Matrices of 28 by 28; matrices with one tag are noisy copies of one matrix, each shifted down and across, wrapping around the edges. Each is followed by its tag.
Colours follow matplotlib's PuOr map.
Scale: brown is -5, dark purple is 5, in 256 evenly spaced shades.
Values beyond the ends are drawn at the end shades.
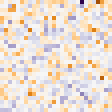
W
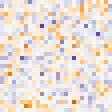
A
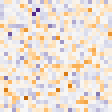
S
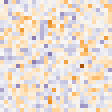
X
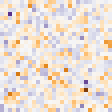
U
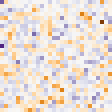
S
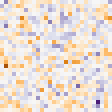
W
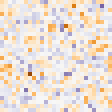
U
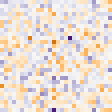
A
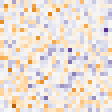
W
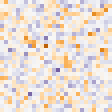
S
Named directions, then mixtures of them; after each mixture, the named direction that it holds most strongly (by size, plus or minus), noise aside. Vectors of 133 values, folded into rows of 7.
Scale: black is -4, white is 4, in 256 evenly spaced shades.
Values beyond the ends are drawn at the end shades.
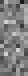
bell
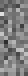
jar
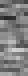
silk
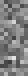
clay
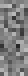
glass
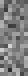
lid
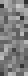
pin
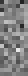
bell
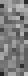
pin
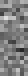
silk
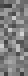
glass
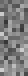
jar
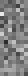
jar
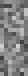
glass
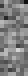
silk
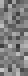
lid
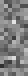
clay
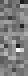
bell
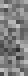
glass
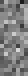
bell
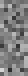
glass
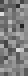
jar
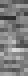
silk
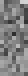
bell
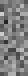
jar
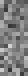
lid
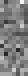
bell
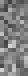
lid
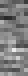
silk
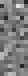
pin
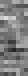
silk
